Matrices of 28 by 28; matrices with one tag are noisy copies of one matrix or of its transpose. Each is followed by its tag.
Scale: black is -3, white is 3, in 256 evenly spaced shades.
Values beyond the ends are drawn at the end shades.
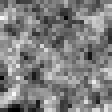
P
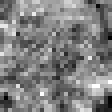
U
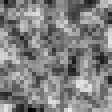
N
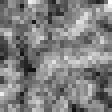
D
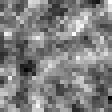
D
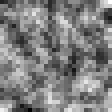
N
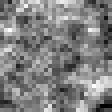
U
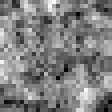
U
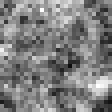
U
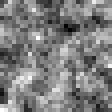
D
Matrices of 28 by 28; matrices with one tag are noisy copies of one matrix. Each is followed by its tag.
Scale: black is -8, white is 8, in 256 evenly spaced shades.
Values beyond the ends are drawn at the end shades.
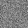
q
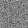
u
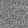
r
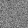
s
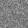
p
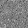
p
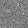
p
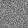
s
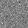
p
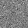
p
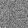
p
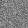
q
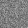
s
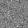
u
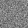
r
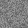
u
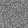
u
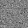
q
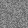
q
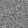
p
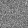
s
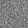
s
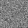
u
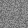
s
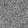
u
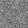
u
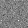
r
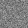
r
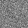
s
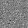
q
